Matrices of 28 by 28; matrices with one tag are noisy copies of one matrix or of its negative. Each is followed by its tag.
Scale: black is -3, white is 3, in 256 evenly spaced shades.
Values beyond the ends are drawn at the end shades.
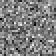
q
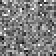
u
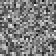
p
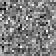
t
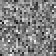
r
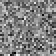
p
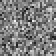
r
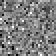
q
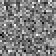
p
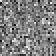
p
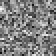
t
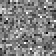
t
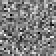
u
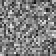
p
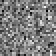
p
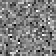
p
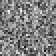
u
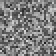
r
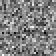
t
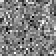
q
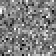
t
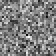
r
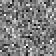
r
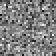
t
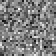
t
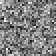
q
